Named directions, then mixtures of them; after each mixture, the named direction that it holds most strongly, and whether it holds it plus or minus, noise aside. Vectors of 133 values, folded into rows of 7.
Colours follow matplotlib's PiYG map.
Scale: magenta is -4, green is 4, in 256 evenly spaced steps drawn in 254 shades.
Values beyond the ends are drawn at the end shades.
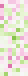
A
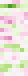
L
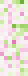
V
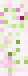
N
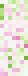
A, minus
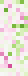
V, plus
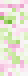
L, minus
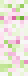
N, minus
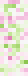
L, plus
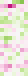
L, minus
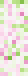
V, plus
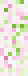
V, plus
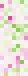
A, plus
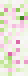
N, minus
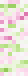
L, plus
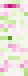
L, minus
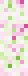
V, minus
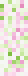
A, minus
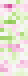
L, minus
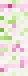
L, minus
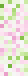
A, minus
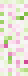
N, minus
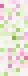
A, plus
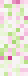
A, plus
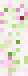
N, plus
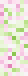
A, plus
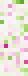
V, plus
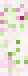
N, plus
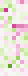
V, minus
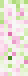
A, minus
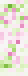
N, minus
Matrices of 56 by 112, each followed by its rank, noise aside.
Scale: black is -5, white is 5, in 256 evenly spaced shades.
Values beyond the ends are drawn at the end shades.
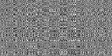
four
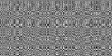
three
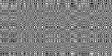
two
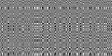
two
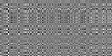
two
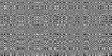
three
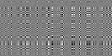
one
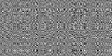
four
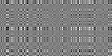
one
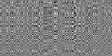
three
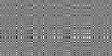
one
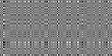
one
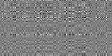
four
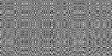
three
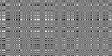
one
